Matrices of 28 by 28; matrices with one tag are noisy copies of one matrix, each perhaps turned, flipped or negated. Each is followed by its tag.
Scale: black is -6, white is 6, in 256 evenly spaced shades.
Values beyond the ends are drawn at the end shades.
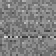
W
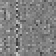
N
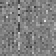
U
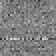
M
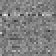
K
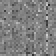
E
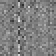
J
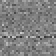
J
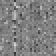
K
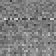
W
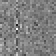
N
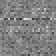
U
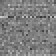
M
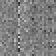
W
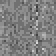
J
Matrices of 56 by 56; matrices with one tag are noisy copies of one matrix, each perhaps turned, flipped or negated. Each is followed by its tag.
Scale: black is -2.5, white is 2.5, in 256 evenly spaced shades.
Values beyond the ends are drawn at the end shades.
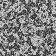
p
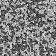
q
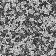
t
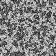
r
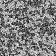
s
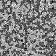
q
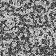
q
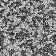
r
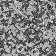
t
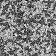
t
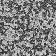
q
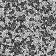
t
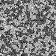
p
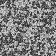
s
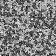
q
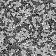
r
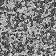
s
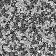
t
